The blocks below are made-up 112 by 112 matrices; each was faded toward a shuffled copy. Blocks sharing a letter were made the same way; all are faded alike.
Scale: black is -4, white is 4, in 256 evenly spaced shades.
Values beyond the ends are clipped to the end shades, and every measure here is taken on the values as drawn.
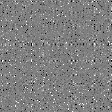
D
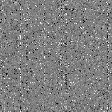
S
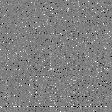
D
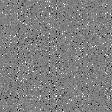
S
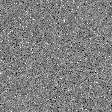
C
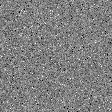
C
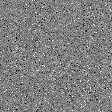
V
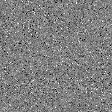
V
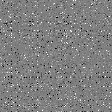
D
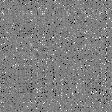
D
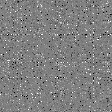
D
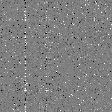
D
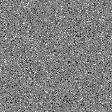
V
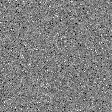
C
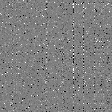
S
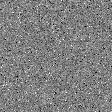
C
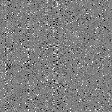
S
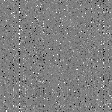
S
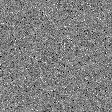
C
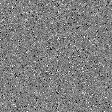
V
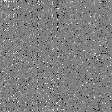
D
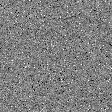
C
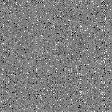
S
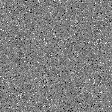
V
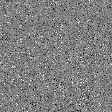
V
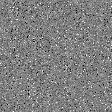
V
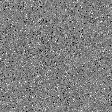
V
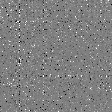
D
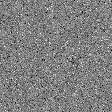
C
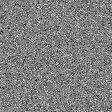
C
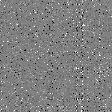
D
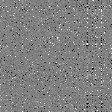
D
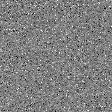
V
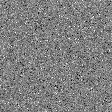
C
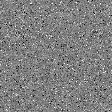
V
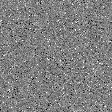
V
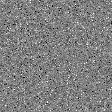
V
